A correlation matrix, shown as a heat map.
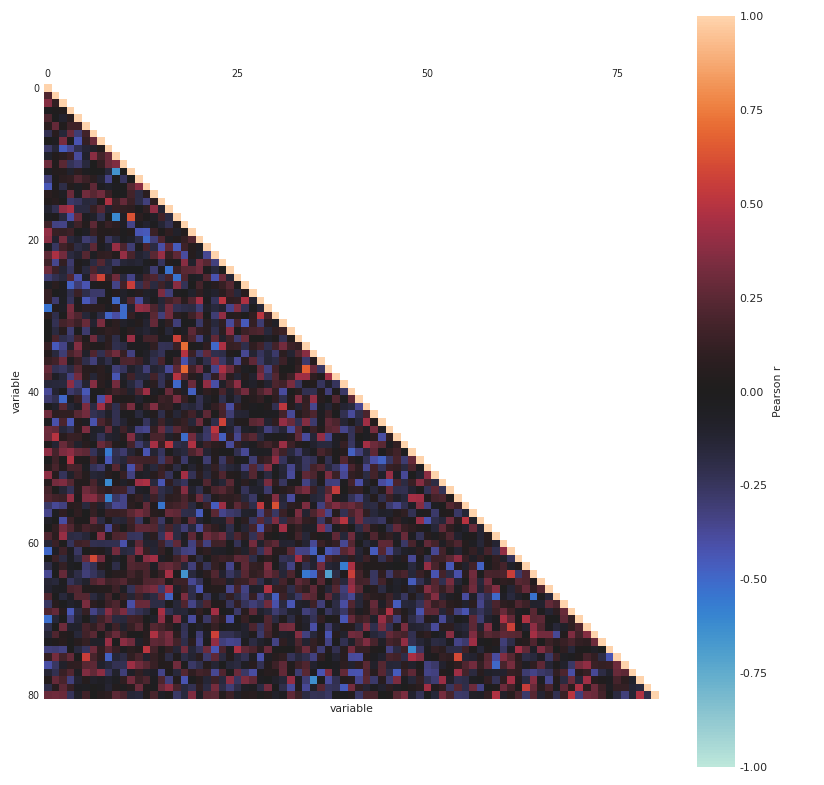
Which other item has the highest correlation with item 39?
57
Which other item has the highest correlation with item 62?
6
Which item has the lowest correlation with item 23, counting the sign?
46
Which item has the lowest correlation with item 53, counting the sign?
63
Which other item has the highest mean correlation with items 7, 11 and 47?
42
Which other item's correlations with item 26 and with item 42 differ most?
31
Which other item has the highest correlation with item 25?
7
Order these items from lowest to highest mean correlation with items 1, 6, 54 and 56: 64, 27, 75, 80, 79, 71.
27, 64, 80, 71, 79, 75
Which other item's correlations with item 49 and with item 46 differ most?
55
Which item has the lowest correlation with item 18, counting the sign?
64
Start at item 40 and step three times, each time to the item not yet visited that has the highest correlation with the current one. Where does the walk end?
71
